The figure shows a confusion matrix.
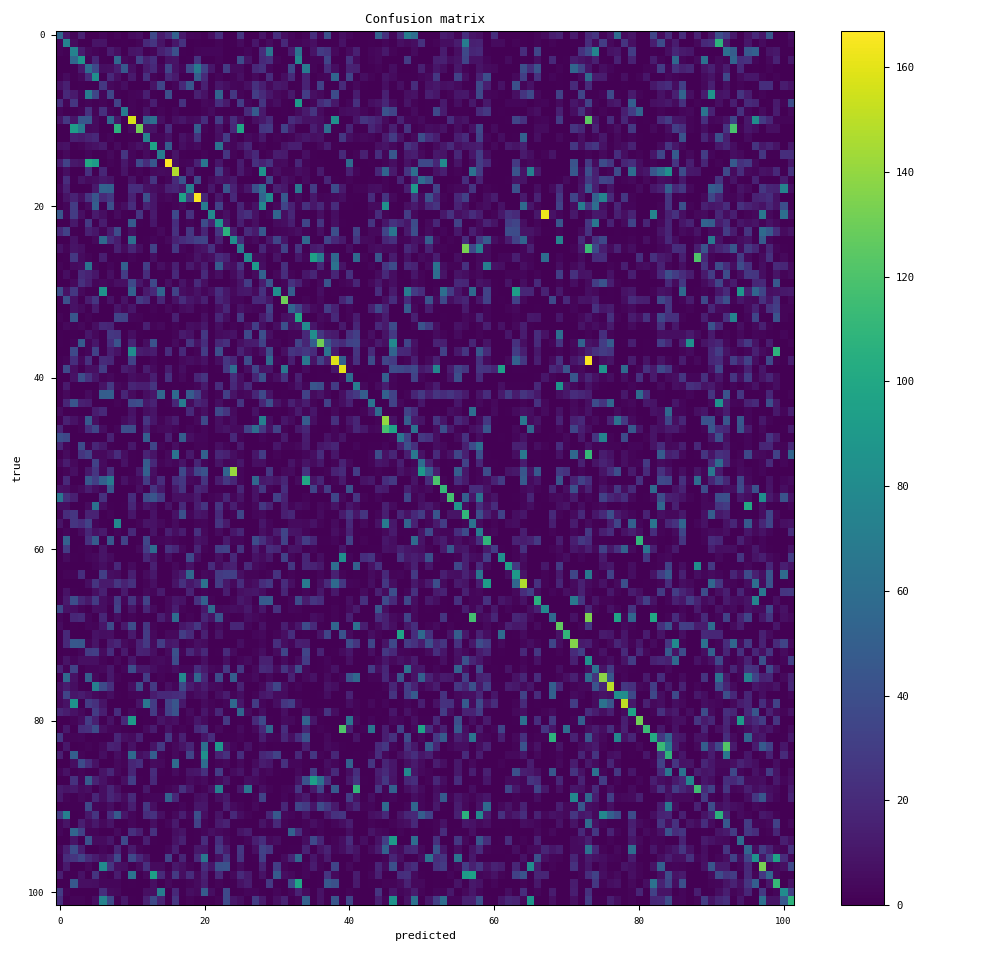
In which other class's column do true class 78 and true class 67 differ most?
2
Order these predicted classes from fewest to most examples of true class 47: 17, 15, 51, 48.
15, 51, 48, 17
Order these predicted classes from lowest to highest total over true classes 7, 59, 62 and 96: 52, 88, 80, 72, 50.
50, 52, 72, 88, 80
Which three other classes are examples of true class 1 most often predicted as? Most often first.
91, 56, 83
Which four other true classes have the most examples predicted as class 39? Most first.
81, 61, 38, 70
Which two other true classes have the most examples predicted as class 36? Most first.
26, 87
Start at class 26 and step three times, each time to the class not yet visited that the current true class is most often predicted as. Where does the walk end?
69
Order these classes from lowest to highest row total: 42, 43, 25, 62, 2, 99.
62, 99, 43, 2, 25, 42
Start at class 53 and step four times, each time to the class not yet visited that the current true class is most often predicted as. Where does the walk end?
85
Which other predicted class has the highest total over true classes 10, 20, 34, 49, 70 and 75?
73
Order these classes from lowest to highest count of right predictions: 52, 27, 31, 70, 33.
27, 33, 70, 52, 31
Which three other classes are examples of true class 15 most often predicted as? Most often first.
4, 5, 53
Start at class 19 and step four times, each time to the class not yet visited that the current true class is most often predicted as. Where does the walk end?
56
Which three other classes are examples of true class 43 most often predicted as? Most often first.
91, 17, 76
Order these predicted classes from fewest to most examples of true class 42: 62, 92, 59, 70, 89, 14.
89, 70, 59, 62, 92, 14
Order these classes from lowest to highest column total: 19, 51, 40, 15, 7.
15, 51, 40, 7, 19
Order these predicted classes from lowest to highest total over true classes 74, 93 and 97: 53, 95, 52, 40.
40, 52, 53, 95
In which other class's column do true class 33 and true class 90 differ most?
93
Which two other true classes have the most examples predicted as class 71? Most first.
89, 66
